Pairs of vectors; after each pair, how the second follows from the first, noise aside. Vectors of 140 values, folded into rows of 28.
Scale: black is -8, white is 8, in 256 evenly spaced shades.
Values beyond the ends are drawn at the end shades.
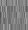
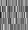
scaled up.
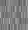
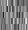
wrapped around, scaled up.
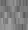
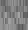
copied.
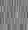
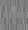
wrapped around, shrunk.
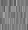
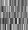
wrapped around, scaled up.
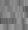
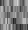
wrapped around, scaled up.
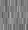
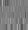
reversed, partly zeroed.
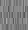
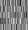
wrapped around, scaled up.
